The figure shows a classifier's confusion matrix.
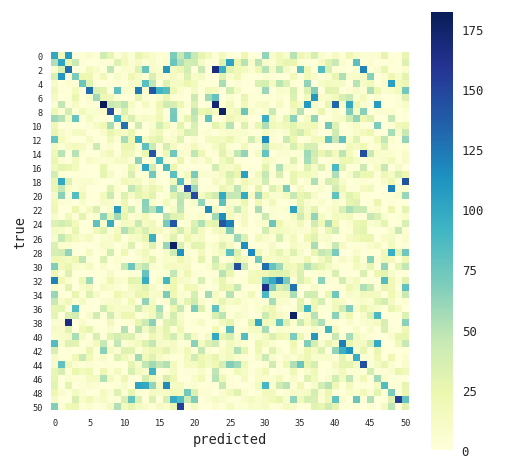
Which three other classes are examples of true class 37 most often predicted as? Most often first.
34, 46, 40
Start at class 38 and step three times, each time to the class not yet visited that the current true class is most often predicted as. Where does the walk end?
24
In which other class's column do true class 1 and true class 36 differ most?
25
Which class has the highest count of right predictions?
7
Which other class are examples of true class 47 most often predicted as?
16
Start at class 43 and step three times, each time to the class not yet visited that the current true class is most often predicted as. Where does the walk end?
26
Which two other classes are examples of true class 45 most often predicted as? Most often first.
14, 23
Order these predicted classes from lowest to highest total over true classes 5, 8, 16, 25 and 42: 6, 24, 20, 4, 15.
4, 6, 20, 15, 24
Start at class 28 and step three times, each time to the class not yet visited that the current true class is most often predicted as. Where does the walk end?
0
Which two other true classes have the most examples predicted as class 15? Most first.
5, 22
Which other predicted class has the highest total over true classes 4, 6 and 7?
23
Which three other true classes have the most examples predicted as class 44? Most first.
14, 2, 8
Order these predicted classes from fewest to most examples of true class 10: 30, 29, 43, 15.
43, 29, 15, 30
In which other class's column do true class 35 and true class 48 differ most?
13
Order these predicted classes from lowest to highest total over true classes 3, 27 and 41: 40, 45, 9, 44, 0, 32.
32, 44, 9, 40, 45, 0
